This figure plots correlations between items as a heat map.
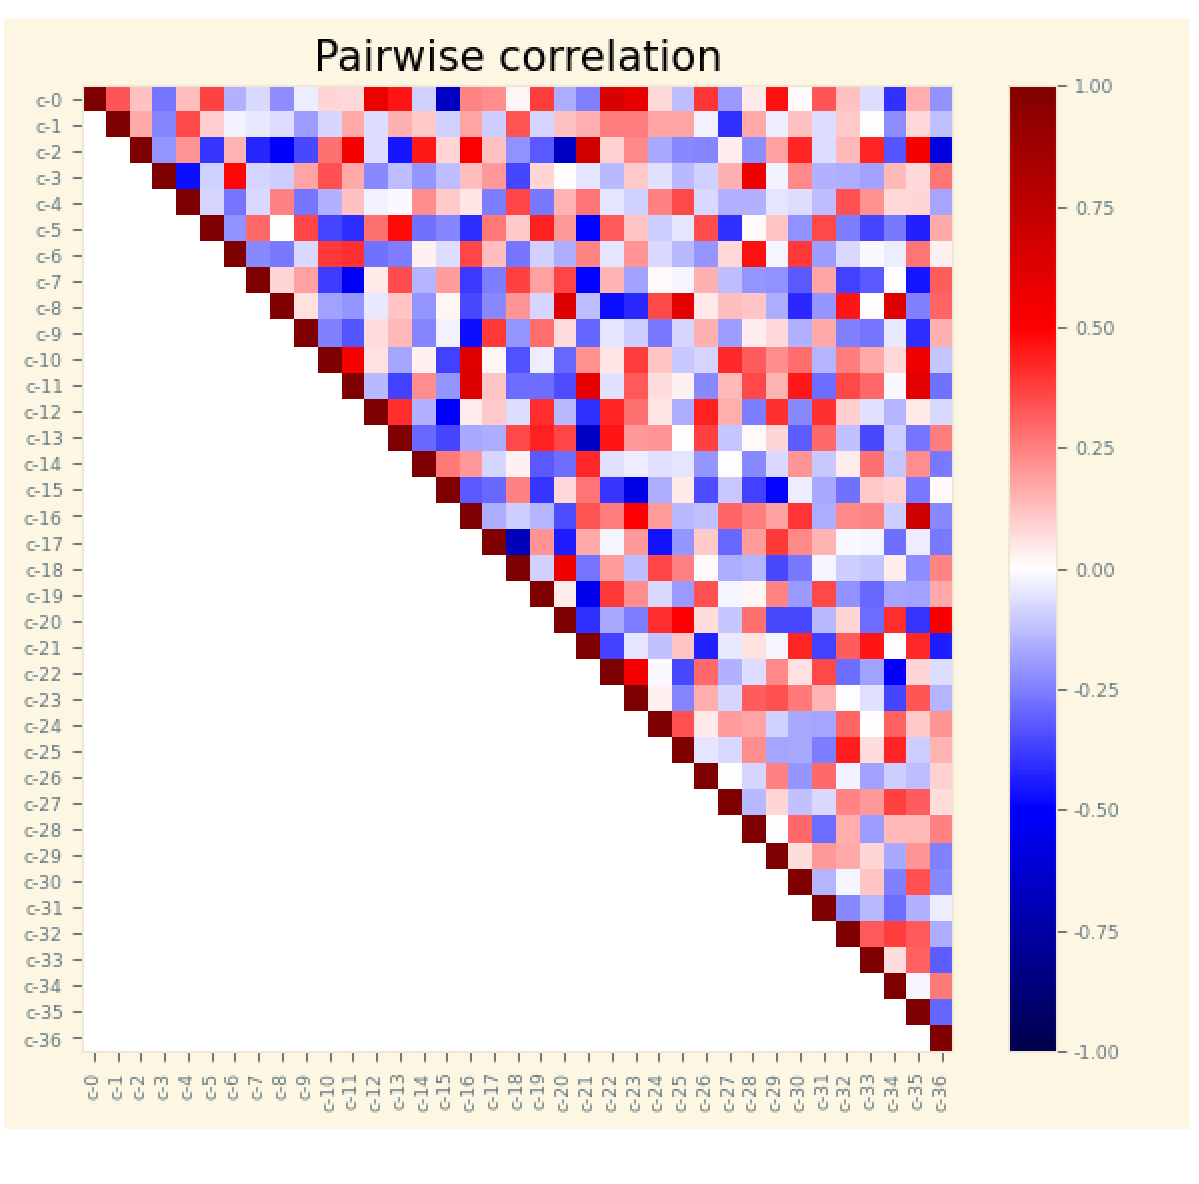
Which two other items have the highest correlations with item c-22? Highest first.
c-0, c-23
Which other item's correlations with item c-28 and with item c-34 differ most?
c-23
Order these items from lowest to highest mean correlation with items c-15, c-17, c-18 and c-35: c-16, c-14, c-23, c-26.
c-26, c-23, c-16, c-14
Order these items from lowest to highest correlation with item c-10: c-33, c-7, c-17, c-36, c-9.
c-7, c-9, c-36, c-17, c-33
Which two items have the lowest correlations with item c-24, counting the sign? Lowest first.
c-17, c-9
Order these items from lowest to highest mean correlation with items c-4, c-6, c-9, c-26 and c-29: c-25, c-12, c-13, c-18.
c-18, c-25, c-13, c-12
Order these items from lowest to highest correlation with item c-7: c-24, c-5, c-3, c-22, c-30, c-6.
c-30, c-6, c-3, c-24, c-22, c-5
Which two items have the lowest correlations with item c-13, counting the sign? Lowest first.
c-21, c-2
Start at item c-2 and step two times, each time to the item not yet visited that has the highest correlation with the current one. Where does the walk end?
c-11
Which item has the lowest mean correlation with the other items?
c-15
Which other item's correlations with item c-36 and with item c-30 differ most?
c-2
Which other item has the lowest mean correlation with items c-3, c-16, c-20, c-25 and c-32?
c-31
